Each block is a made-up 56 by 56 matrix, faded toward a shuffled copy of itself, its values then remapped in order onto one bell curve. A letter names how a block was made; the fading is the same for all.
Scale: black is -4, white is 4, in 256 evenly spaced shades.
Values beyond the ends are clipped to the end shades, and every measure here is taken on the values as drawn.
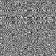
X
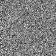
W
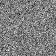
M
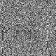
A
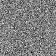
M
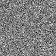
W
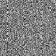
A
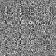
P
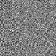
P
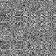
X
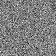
M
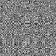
X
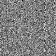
W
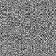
P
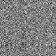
P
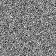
M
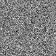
W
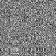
P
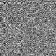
P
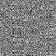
P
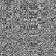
X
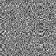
P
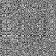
X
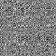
X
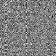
A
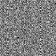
A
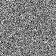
M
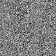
W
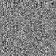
A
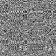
P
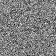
M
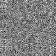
A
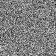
M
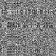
X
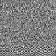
X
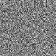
A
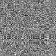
X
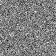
M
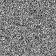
M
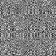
X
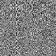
A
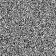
M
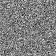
M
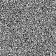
M
